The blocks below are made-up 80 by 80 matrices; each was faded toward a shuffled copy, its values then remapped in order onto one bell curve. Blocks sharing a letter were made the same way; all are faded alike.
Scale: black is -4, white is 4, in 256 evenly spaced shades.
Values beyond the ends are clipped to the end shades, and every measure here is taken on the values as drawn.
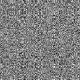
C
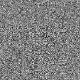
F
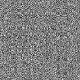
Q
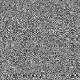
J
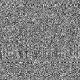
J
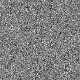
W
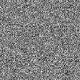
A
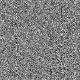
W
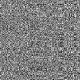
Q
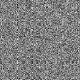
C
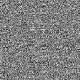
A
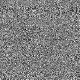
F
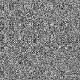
J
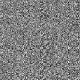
C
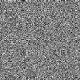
J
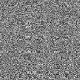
J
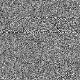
F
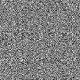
A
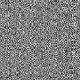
C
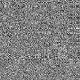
J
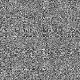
F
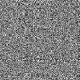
J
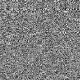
A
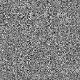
F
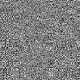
Q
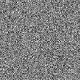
A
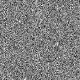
W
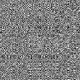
Q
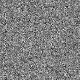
W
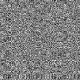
Q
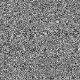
F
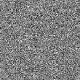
A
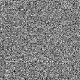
A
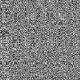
C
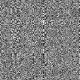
C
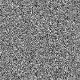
W
